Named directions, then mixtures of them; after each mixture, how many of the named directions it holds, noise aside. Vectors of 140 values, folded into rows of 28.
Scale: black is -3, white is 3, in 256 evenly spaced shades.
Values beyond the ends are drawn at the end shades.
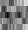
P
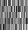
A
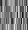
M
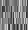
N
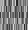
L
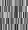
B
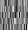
four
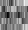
one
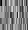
one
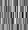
three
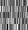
three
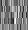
two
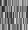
four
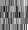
four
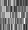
three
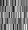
one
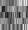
two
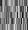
one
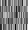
two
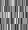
four
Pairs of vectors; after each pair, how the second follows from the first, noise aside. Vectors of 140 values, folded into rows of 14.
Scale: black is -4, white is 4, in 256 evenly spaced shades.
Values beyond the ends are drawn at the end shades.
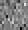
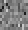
wrapped around, partly zeroed.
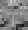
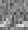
negated, partly zeroed.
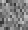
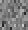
wrapped around, partly zeroed.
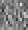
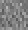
shrunk.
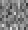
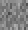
shrunk.
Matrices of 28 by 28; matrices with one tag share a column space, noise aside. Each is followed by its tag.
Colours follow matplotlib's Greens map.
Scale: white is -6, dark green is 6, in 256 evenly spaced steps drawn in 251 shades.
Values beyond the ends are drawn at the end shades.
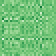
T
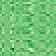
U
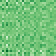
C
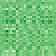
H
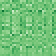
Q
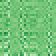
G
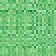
Q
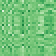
Q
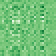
H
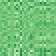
C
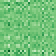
C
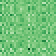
U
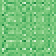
U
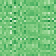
T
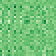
H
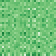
G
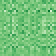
Q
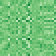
T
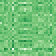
U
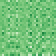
G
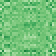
C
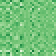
C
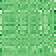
Q
